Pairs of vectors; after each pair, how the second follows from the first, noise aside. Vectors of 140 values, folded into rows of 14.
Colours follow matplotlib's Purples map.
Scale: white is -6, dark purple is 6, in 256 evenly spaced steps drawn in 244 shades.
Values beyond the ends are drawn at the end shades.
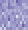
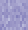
negated, shrunk.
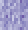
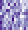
negated, scaled up.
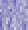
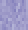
reversed, negated, shrunk.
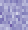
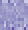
wrapped around, negated, partly zeroed.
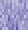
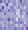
shuffled.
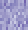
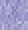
reversed, negated, shrunk.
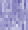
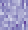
negated.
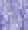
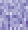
shuffled.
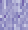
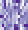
negated, scaled up.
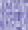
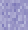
wrapped around, shrunk.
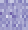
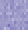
wrapped around, shrunk.
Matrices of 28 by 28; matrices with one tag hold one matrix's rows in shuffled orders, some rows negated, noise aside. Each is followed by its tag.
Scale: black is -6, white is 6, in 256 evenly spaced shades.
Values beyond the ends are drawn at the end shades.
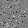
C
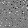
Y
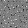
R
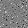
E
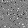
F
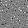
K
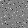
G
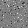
F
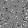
E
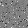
K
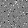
R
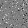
E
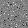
R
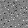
R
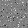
F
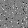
E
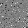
K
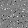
F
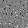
Y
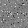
F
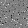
K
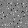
F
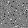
R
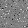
K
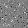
K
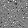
R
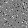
E
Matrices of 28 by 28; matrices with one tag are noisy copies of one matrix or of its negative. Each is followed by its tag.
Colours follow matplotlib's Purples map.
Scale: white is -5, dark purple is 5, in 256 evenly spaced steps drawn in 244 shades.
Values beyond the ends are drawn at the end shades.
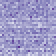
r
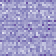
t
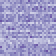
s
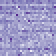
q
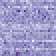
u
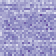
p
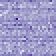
t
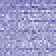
q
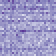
q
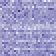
u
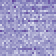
q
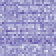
s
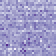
q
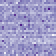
s
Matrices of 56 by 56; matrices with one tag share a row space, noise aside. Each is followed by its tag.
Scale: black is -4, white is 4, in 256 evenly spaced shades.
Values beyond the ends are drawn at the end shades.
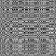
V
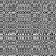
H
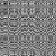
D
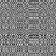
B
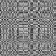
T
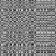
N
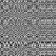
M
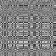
T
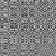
D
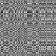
M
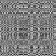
T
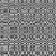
D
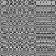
N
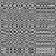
N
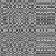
N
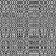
B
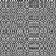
B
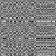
N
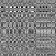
N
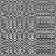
N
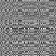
V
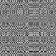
B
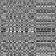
N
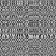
B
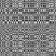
V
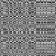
N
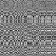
M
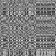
N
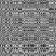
V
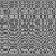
D
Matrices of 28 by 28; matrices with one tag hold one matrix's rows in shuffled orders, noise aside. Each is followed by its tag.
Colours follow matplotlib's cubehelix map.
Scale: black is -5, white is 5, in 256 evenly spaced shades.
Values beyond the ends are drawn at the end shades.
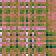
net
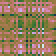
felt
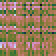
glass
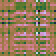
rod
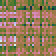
glass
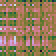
glass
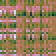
glass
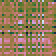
felt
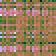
glass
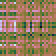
glass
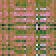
rod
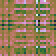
rod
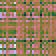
glass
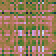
felt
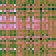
glass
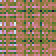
glass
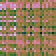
glass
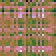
felt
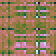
rod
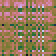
felt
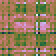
rod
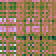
glass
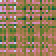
glass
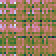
glass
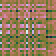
net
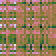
glass
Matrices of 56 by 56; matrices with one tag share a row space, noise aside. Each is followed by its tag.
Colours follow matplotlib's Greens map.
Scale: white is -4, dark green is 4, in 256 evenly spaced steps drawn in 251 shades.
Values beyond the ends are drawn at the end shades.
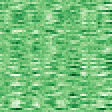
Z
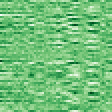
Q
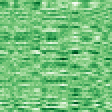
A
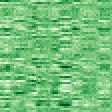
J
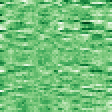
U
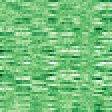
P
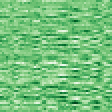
A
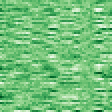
P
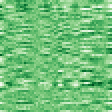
U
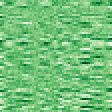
U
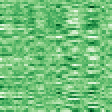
Q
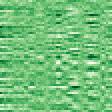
Q
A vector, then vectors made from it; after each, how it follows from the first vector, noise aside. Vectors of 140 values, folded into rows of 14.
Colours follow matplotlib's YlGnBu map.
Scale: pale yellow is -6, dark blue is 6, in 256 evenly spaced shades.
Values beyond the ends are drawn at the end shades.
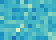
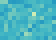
reversed, partly zeroed.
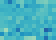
wrapped around, partly zeroed.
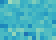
reversed, negated, partly zeroed.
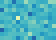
wrapped around, partly zeroed.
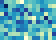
wrapped around, scaled up.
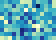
wrapped around, scaled up.
